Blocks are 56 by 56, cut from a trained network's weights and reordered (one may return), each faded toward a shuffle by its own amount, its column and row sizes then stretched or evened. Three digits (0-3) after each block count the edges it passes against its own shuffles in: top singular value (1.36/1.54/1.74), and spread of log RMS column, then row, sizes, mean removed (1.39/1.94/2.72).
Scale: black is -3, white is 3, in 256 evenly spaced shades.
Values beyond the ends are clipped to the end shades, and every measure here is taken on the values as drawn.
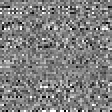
3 0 3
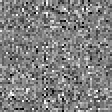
2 2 2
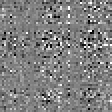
0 3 3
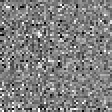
1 2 2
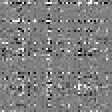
1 3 3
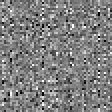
1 3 1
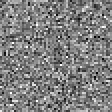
1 1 0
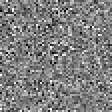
1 1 1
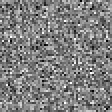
2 1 0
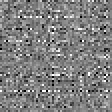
2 2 3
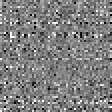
3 2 3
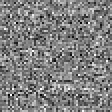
3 0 1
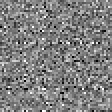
0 1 2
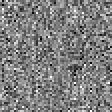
2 2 0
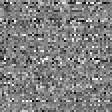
0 1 3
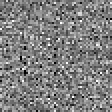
1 2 1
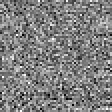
1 0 0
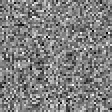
3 0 0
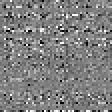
1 2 3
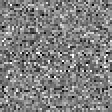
0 0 2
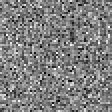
0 1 0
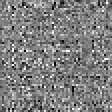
2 2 2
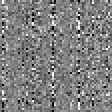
3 3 1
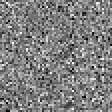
0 2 0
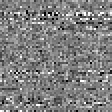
2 0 3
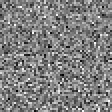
0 0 1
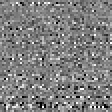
0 1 3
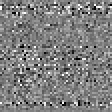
0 1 3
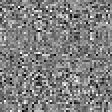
3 2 2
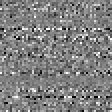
1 1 3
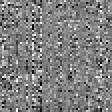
1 3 1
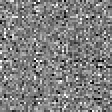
1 2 1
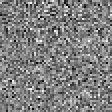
2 0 1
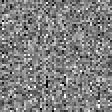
2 2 0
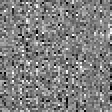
0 3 0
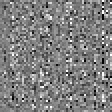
2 3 1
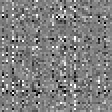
0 3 2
